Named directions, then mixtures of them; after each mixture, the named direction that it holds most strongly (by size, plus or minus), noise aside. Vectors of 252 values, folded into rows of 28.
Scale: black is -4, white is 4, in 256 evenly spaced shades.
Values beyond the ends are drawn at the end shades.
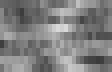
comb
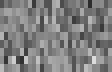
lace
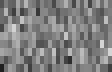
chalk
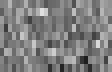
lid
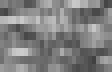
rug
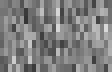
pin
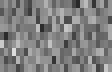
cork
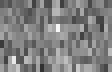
lace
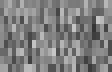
pin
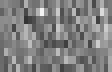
pin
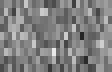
lid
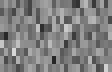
cork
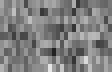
lid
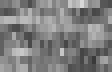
rug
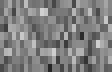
lid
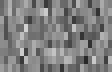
lid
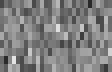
lace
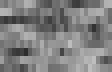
rug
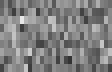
chalk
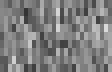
pin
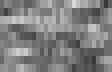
rug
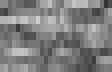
rug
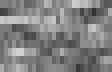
rug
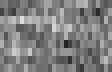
rug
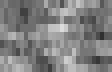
comb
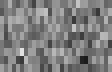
lid
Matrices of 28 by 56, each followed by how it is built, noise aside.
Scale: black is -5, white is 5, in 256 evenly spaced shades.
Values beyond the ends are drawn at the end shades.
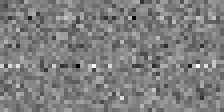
uneven rows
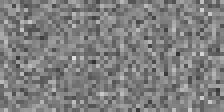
repeating rows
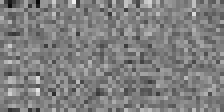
low rank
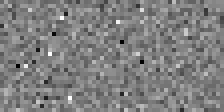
sparse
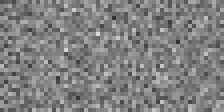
repeating rows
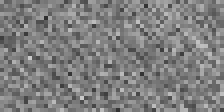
Toeplitz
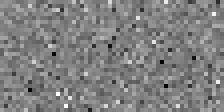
sparse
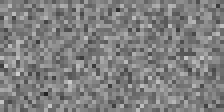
repeating columns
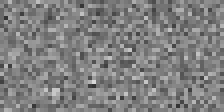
blocks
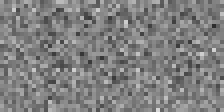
repeating columns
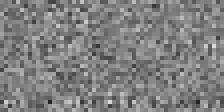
low rank
